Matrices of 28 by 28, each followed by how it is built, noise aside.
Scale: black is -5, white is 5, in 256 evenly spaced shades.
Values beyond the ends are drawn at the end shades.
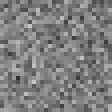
noise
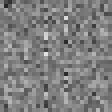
uneven columns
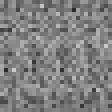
repeating columns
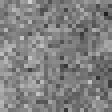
smooth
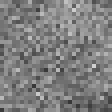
smooth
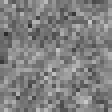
smooth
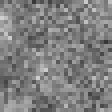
smooth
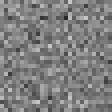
low rank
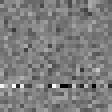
uneven rows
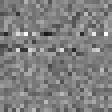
uneven rows
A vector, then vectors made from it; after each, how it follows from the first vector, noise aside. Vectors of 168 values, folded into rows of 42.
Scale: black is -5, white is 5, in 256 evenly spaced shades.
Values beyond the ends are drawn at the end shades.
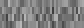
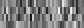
reversed, scaled up.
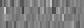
wrapped around, negated, partly zeroed.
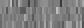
wrapped around, negated, partly zeroed.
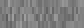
shrunk.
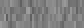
reversed, shrunk.
